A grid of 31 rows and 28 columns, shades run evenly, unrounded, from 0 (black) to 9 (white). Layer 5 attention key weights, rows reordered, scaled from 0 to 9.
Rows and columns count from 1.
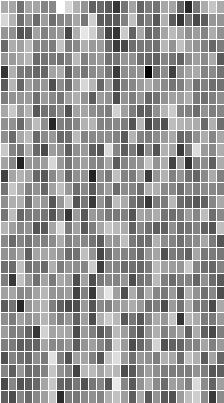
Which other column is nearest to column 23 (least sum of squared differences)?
18
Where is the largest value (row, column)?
1, 8
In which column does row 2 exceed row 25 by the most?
12
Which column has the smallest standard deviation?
26
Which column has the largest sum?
11
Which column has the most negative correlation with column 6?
10
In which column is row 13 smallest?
3
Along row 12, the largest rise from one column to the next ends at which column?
14
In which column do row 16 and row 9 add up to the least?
19
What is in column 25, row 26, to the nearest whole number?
6
